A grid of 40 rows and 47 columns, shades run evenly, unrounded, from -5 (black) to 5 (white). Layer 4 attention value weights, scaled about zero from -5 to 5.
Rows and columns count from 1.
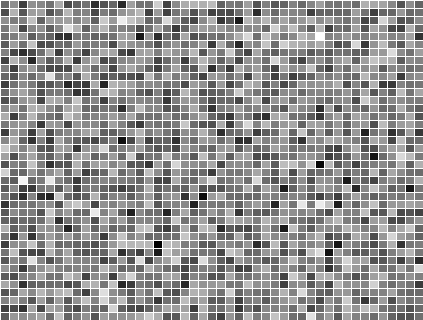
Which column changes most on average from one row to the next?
14
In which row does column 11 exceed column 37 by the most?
27
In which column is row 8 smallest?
4
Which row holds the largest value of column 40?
6
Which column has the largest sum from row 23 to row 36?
36
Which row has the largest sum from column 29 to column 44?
5
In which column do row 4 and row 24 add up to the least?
3
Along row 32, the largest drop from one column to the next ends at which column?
37
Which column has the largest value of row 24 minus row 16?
42
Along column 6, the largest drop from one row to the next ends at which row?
11
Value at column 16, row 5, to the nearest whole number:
-4
